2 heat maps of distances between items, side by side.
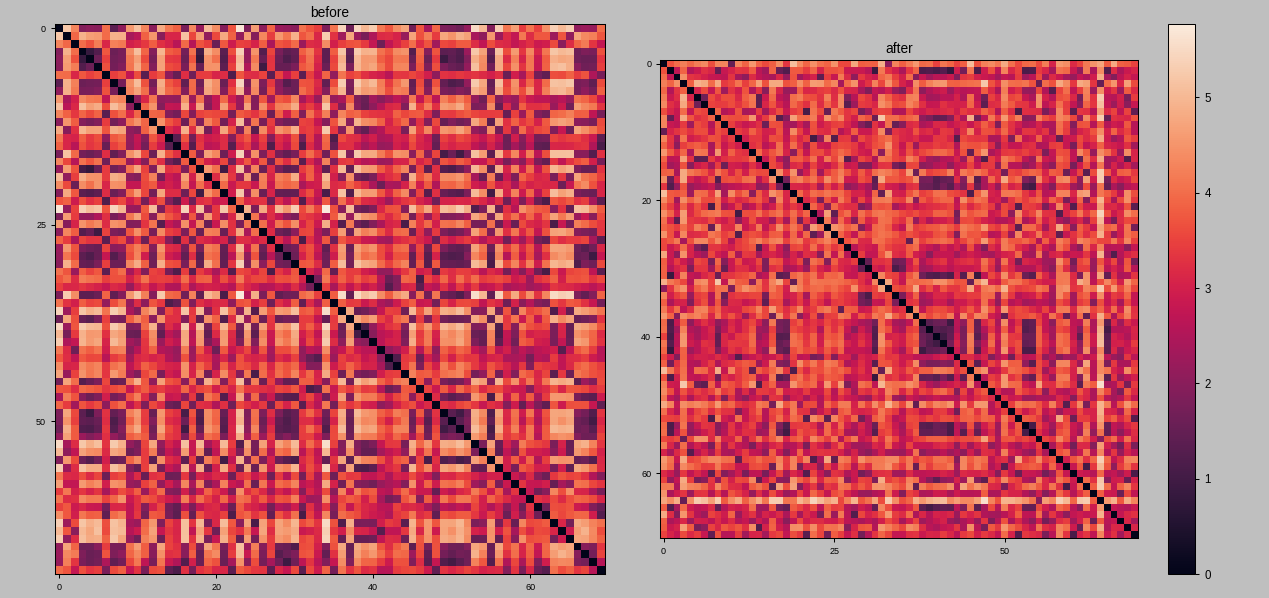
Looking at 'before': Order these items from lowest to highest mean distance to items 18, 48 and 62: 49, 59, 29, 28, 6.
59, 6, 29, 49, 28
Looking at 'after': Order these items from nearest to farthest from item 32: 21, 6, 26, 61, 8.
21, 26, 6, 61, 8
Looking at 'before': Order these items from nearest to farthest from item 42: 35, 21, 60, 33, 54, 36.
33, 60, 35, 54, 21, 36
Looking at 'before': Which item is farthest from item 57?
0
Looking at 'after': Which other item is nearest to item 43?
11
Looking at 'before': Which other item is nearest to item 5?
26
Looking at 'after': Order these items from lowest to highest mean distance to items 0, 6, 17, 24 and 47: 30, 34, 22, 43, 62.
43, 30, 34, 62, 22
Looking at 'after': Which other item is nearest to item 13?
45
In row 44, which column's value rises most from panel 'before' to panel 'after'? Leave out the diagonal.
25
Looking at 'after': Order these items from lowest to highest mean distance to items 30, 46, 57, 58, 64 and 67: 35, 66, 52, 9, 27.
35, 9, 27, 66, 52
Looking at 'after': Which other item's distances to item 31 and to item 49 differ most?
46
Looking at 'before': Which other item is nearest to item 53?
23
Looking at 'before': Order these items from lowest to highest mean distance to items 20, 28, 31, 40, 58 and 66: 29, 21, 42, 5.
42, 29, 21, 5
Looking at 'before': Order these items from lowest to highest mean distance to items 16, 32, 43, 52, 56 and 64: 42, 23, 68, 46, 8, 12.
42, 46, 68, 12, 8, 23
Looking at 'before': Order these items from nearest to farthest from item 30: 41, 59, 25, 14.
59, 14, 41, 25
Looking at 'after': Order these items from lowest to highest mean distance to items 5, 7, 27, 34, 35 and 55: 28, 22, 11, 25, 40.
40, 28, 11, 25, 22
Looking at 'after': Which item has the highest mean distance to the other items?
64
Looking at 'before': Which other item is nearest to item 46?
32
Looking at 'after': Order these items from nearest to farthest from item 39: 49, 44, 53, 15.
53, 44, 15, 49
